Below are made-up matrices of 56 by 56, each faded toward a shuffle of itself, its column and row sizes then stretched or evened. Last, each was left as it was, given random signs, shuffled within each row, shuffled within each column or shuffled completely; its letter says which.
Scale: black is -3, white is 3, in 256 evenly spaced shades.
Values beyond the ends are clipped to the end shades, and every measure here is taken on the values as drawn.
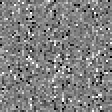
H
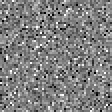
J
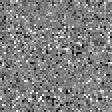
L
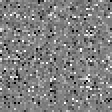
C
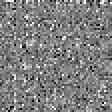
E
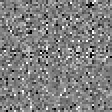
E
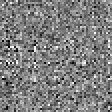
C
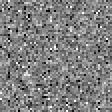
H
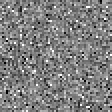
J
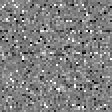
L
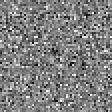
L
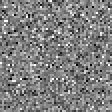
L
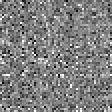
E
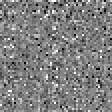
E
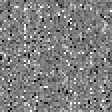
H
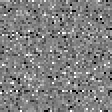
L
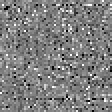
C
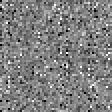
H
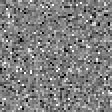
J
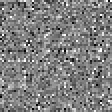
E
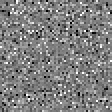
L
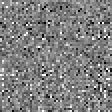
C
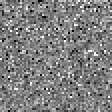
L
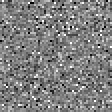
L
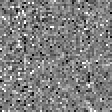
H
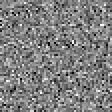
L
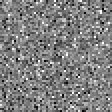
J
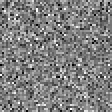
L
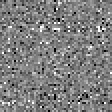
C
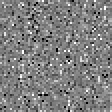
H
